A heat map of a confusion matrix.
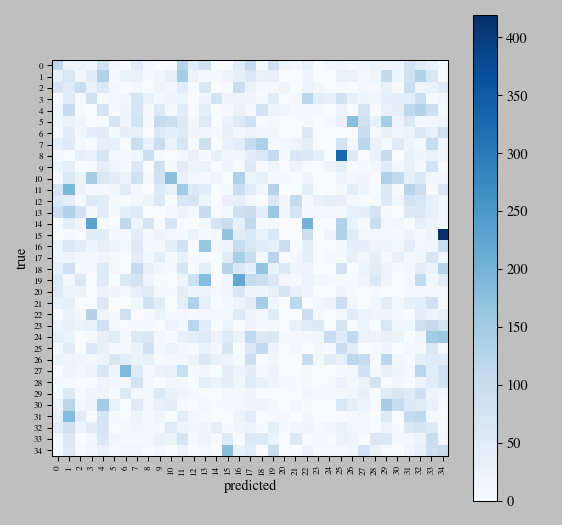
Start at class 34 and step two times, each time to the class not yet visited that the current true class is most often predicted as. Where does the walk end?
25
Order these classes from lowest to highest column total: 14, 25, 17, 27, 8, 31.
14, 8, 27, 31, 25, 17
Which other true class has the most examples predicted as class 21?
12
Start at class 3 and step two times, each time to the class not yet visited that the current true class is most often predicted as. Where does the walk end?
6
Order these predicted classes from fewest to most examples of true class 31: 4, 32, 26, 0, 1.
26, 0, 4, 32, 1
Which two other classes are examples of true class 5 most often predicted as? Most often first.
26, 29
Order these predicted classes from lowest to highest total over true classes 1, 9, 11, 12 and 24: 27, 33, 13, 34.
27, 13, 34, 33
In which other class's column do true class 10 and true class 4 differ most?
3
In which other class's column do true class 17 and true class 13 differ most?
1
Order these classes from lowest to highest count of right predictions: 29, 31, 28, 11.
29, 28, 31, 11
